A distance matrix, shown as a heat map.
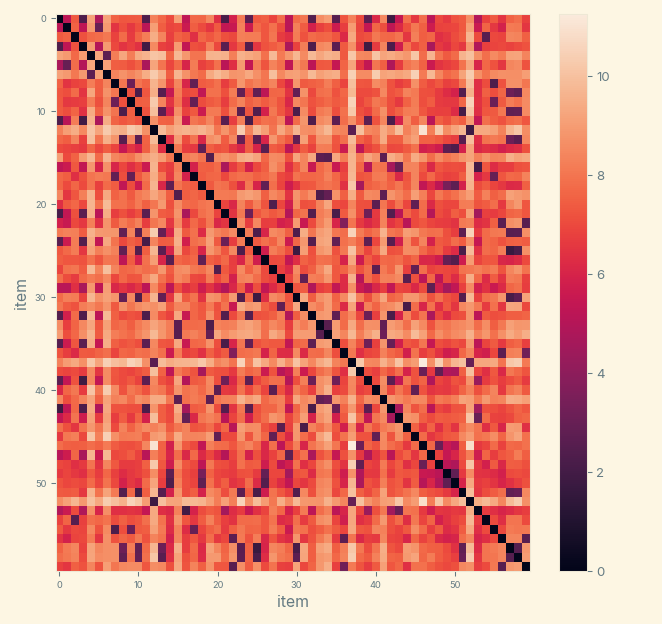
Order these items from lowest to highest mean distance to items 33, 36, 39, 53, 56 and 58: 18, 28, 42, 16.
16, 42, 18, 28
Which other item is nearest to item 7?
55
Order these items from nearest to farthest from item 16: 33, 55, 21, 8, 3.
21, 3, 55, 8, 33
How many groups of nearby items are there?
15
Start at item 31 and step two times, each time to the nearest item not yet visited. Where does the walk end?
28
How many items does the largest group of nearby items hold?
9
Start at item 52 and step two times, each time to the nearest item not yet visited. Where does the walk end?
37
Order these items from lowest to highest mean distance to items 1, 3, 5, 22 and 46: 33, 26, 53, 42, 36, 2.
42, 53, 36, 26, 2, 33
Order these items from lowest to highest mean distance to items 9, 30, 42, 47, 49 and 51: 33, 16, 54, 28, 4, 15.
16, 54, 28, 33, 15, 4
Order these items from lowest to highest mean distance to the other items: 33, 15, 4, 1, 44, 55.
1, 55, 44, 33, 15, 4
